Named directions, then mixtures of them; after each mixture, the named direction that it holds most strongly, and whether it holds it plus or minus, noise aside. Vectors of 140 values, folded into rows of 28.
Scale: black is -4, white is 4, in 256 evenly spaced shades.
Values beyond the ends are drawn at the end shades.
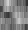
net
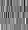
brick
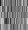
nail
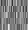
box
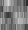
net, plus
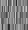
box, minus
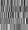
brick, plus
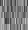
nail, plus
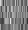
nail, minus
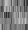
net, plus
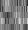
net, plus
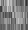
net, plus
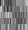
net, minus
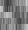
net, minus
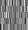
brick, minus
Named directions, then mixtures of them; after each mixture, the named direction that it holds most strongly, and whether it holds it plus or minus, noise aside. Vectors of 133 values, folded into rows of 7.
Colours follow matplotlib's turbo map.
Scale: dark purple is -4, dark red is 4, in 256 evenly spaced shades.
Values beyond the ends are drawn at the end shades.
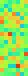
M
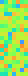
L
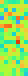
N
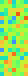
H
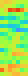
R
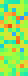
N, plus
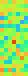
H, minus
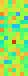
H, minus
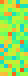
L, minus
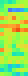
R, minus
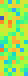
H, minus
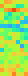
R, plus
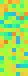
M, minus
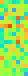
N, plus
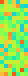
L, minus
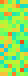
L, minus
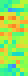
R, minus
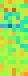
N, minus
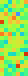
M, plus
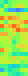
R, minus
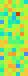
M, minus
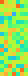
L, minus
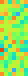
H, minus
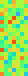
H, minus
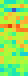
R, minus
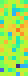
M, minus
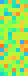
L, plus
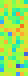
M, minus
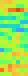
R, plus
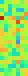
N, minus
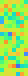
M, minus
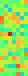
M, plus
